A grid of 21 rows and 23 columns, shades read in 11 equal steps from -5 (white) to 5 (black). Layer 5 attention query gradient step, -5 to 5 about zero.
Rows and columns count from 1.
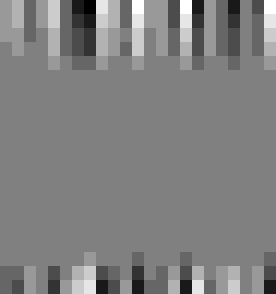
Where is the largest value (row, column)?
1, 8
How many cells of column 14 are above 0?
2
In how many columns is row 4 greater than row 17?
9
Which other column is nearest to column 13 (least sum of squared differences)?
4
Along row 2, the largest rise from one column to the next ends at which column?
17
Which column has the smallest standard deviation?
21
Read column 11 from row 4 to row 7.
1 0 0 0
